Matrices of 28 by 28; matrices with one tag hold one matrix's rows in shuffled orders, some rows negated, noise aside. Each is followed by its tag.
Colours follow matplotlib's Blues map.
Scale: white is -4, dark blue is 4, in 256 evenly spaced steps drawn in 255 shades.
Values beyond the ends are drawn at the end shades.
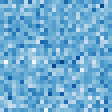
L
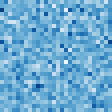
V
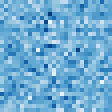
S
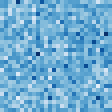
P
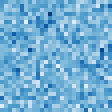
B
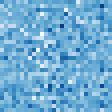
S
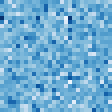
V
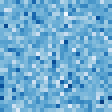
V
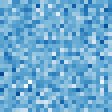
B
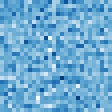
S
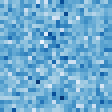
S
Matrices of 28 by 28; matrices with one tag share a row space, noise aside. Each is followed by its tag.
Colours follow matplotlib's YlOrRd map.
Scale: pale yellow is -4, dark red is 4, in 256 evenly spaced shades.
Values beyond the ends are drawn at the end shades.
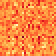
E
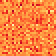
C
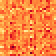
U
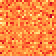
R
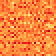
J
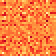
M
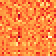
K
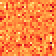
R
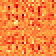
E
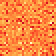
R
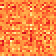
U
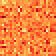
M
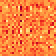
C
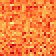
U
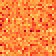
R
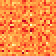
U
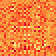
J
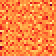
R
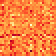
U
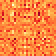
J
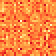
M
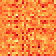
E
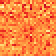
U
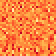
C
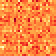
M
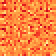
M
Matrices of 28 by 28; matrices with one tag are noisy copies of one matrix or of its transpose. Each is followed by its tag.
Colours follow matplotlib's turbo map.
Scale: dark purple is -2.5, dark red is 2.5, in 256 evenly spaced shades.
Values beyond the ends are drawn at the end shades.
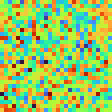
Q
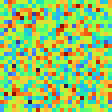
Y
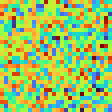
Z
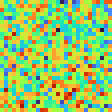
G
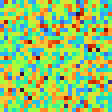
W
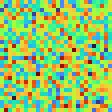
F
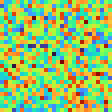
F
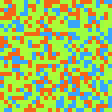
Z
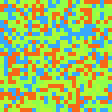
G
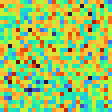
Z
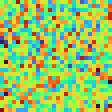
Y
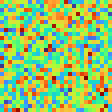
F
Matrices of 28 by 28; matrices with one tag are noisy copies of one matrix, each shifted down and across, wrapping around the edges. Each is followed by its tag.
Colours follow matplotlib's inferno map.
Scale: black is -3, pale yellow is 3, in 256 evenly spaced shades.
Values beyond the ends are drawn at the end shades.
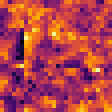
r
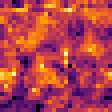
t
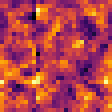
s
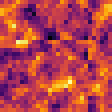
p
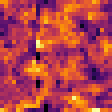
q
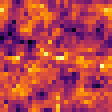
t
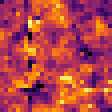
q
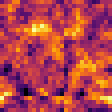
p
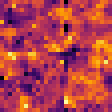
q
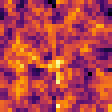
s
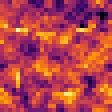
t
